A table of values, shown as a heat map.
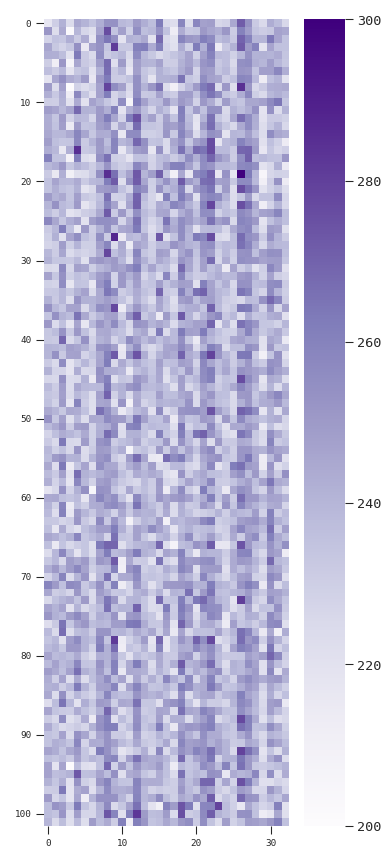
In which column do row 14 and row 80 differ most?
11
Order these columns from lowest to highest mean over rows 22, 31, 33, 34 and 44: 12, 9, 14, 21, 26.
14, 9, 26, 12, 21
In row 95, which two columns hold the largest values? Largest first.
4, 18
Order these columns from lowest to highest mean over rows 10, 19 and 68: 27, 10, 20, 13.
10, 13, 20, 27
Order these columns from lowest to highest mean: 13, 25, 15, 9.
25, 13, 15, 9
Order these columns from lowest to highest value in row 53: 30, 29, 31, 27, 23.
29, 31, 27, 23, 30
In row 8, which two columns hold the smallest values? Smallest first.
3, 17
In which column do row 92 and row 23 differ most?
12
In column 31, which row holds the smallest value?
77
